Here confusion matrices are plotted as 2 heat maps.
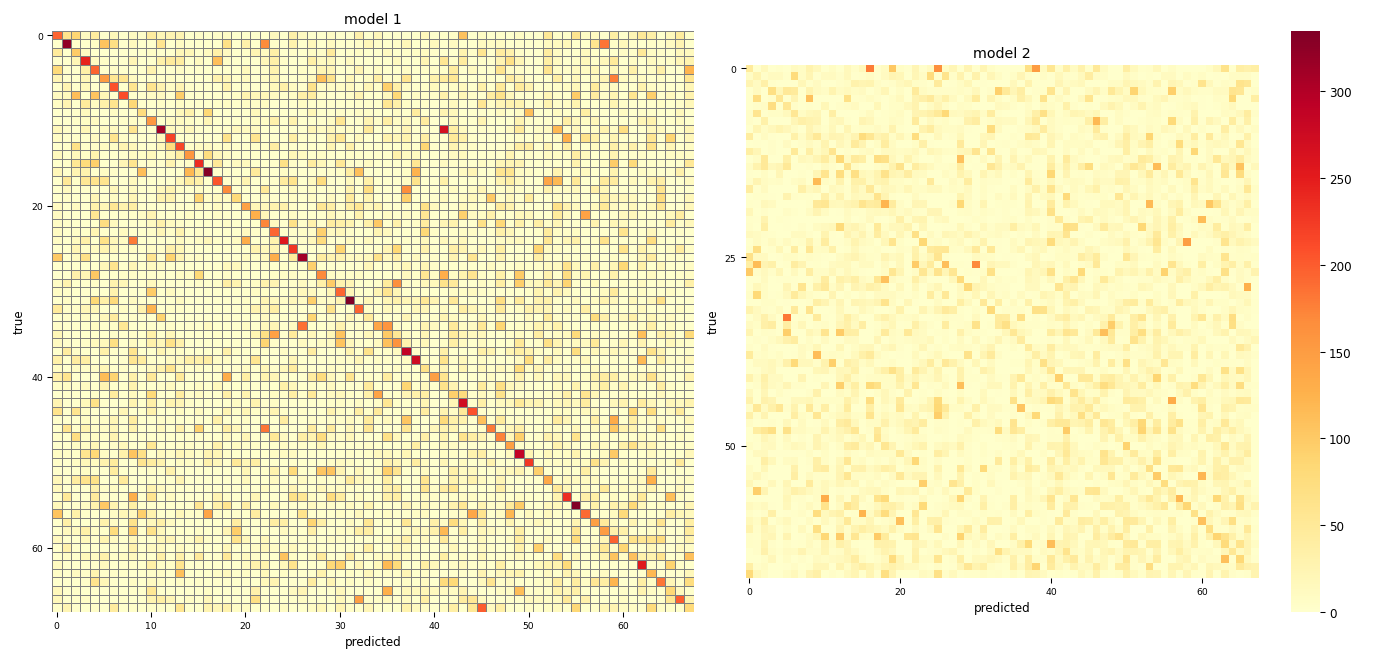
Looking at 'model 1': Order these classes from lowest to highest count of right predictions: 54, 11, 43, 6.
6, 54, 43, 11
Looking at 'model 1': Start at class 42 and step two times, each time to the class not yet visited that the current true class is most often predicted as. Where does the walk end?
26
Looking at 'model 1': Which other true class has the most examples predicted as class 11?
33
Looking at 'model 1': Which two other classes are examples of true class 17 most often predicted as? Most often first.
52, 53
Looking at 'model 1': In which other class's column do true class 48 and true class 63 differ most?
13
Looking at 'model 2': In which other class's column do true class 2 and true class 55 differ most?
23
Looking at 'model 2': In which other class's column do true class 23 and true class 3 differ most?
58
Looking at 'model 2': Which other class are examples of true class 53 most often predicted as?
31
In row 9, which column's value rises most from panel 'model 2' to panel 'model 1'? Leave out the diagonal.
50
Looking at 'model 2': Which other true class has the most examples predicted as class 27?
55
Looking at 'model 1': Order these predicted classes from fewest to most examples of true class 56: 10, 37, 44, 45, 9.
37, 10, 45, 9, 44
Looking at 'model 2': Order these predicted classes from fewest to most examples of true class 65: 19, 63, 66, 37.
66, 37, 19, 63
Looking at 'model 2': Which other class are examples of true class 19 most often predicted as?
40
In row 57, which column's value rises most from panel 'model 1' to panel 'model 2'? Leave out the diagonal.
10
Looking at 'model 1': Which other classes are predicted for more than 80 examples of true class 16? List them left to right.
9, 14, 32, 38
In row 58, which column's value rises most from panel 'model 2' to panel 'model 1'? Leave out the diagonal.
41
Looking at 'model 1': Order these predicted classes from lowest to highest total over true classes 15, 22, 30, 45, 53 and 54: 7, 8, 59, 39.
7, 39, 8, 59
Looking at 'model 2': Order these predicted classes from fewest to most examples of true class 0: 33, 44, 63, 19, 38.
33, 44, 63, 19, 38
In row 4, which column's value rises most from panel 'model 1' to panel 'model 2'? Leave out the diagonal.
8
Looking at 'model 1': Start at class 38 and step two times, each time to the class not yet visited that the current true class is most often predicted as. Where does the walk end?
35
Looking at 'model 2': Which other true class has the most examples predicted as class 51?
3
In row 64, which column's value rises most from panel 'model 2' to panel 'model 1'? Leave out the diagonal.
59
